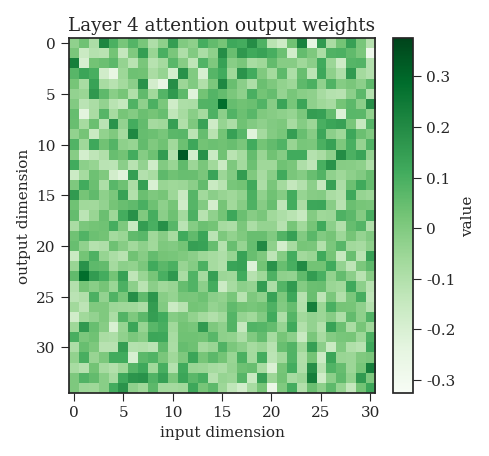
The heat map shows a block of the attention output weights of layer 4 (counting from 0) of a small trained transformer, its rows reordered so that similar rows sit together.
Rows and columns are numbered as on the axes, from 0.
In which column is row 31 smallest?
6
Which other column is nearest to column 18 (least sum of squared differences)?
28
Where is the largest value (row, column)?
11, 11
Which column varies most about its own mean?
1
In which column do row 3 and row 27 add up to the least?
4
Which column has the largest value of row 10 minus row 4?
9
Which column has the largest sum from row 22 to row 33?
24
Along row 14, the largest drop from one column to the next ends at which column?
8
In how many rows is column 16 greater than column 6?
18
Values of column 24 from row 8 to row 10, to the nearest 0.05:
-0.05 0 0
